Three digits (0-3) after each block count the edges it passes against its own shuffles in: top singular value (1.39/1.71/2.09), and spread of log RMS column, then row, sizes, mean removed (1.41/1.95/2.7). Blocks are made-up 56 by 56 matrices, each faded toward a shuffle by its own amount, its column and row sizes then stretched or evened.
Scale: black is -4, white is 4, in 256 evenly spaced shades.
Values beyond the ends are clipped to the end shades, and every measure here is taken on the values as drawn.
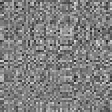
3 1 2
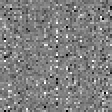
1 2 1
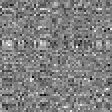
3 0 2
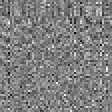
3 2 0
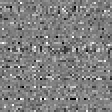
2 0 3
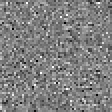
1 0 0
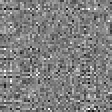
3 2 1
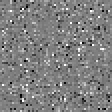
0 1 1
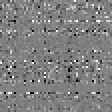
2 2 3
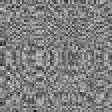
3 1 0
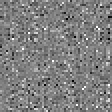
2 1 0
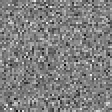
2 0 1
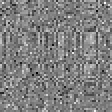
3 0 0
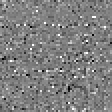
0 0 2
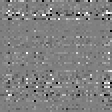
2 2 3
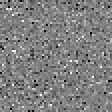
1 0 1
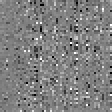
2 3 0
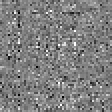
1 2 1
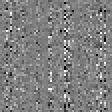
1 3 0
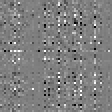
2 3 2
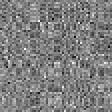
3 0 1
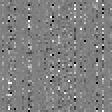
1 3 0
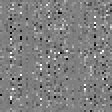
0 3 1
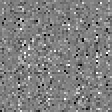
0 2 1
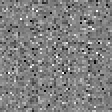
2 0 0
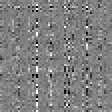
3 3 1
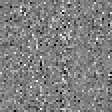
0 2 0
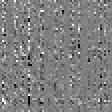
1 3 1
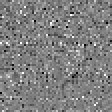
2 0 2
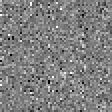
1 2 0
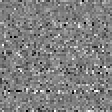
1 0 2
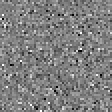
1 0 2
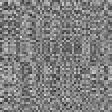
3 1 1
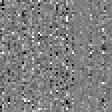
1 3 0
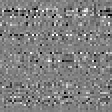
3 0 3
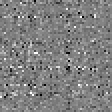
0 1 2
